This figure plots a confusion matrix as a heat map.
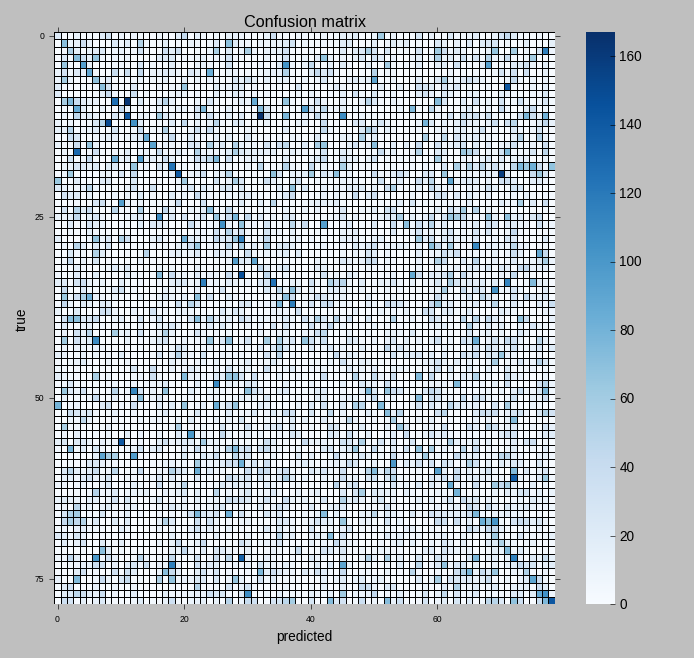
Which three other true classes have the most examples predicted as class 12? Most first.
49, 58, 18
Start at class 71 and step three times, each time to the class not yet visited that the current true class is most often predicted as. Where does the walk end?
62
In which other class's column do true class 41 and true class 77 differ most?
30
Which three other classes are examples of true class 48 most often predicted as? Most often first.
25, 63, 77
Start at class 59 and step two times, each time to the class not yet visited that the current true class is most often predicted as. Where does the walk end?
72
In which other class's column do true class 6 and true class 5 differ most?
24
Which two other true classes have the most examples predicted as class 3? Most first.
16, 10
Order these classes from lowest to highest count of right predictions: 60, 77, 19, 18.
60, 77, 18, 19
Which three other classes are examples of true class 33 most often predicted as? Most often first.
29, 56, 16
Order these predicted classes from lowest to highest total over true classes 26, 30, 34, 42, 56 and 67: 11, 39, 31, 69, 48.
31, 11, 48, 39, 69
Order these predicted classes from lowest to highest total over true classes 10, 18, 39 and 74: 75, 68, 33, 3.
33, 68, 75, 3
